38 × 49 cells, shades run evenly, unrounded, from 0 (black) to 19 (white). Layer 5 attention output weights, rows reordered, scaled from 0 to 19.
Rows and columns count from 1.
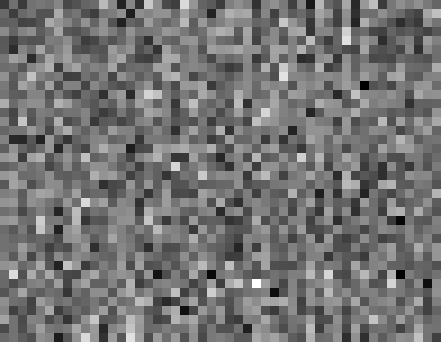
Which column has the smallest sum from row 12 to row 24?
16
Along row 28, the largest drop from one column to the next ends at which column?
11
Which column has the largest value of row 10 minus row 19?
6
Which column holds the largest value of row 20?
23
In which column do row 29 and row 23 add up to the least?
27
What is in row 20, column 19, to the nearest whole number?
4
